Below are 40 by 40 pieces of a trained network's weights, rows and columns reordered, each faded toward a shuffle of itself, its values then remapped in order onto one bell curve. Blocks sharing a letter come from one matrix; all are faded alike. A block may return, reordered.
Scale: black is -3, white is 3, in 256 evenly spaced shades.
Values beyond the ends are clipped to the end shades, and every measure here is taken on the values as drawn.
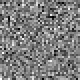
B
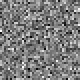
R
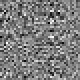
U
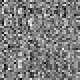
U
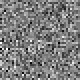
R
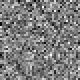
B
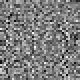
U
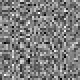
U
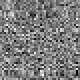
U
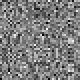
U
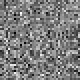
U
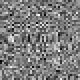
U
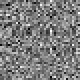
U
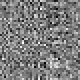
U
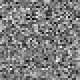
R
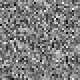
R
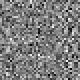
U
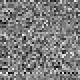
B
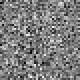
R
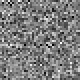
R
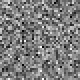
U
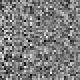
U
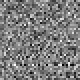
B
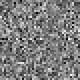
B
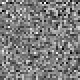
B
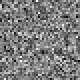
B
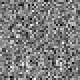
R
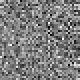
U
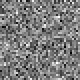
R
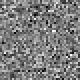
R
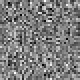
U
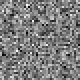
B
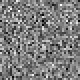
R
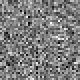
R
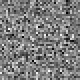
R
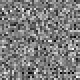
B
